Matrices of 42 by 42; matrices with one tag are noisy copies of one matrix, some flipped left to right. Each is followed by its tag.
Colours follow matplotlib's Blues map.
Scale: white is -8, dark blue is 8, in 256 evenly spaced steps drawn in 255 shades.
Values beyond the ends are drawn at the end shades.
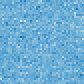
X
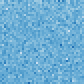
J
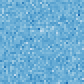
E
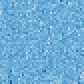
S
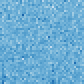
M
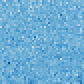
M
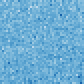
M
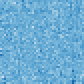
S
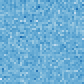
X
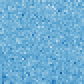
M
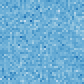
X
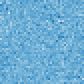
X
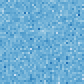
E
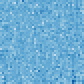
S
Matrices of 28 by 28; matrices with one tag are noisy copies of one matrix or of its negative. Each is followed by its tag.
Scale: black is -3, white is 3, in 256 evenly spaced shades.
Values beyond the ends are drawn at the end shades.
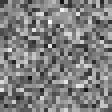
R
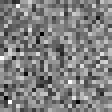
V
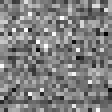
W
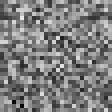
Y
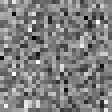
R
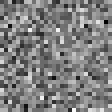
V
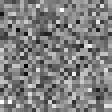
V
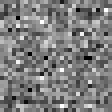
W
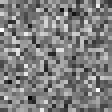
V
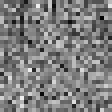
Y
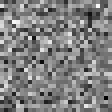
W
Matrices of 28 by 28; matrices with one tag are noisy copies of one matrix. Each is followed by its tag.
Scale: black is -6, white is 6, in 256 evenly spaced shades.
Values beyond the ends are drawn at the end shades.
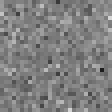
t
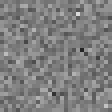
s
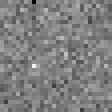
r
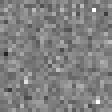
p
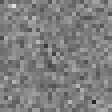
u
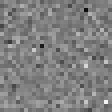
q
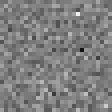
s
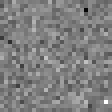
q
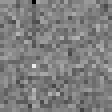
r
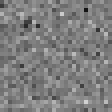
q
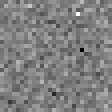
s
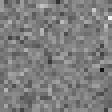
t
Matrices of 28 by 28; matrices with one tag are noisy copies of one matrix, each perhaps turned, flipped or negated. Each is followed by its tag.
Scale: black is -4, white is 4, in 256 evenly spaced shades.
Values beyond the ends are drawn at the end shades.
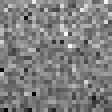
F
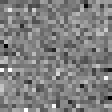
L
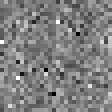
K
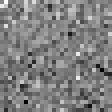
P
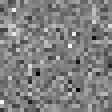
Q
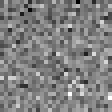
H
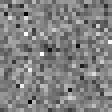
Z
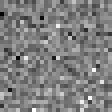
H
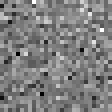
H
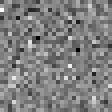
Q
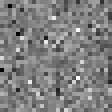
K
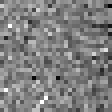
P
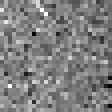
P
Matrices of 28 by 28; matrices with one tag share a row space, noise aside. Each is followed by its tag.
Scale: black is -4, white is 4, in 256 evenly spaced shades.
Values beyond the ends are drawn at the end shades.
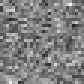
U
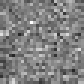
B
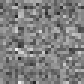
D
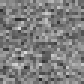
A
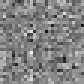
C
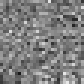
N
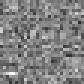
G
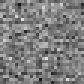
A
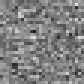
D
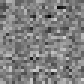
C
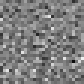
N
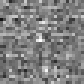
A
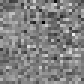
G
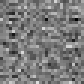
G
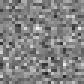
N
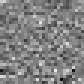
B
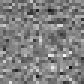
C
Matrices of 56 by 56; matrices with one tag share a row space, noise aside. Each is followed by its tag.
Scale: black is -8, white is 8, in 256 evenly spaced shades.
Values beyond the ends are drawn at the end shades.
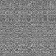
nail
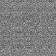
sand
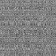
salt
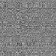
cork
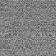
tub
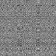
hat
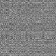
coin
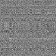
coin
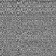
cork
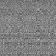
hat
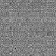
coin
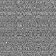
hat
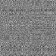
coin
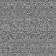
sand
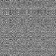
coin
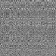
coin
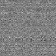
tub
